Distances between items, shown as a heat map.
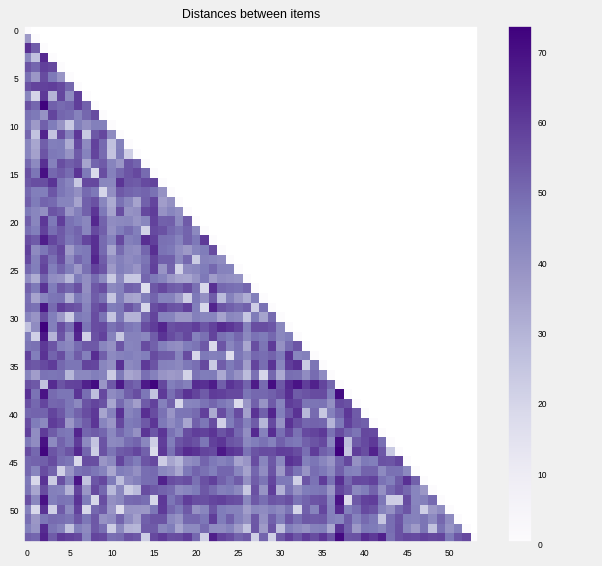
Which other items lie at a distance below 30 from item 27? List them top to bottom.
14, 21, 29, 53
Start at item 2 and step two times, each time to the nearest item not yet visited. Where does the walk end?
9
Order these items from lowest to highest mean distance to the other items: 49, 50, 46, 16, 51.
50, 46, 51, 49, 16
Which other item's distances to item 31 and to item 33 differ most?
22
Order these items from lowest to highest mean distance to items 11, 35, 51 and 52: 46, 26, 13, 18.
26, 13, 18, 46
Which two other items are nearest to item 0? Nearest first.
31, 1
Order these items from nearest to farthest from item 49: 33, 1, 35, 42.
1, 42, 33, 35
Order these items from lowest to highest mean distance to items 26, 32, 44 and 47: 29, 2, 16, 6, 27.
27, 29, 16, 6, 2
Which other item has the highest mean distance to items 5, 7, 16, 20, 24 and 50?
37
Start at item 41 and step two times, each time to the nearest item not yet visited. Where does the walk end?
28
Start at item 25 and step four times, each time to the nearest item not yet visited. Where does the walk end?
6
